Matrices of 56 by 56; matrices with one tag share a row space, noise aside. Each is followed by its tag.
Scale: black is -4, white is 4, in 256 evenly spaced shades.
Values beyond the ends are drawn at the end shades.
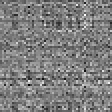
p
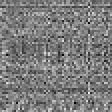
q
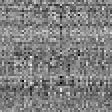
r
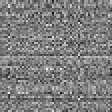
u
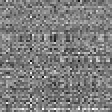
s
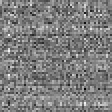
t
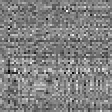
t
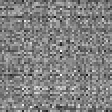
r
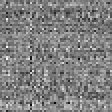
s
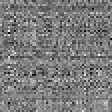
t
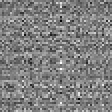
r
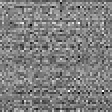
r
